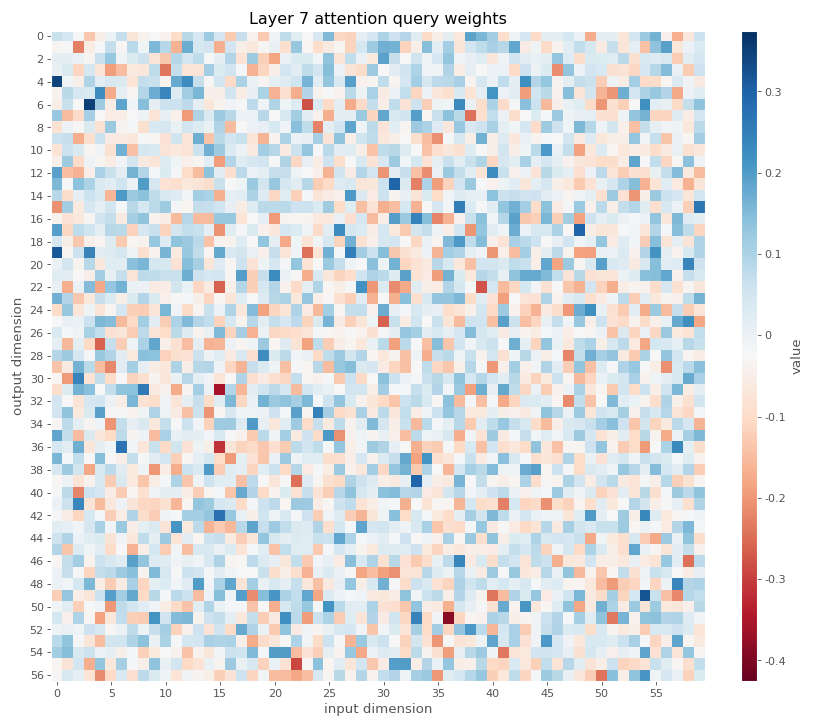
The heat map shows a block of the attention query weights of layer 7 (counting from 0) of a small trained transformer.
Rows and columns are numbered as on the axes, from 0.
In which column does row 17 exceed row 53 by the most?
48
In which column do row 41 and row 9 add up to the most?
13
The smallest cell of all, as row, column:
51, 36
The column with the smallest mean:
35
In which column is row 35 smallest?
26
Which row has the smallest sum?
22
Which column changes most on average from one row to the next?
15
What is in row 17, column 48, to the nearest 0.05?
0.3
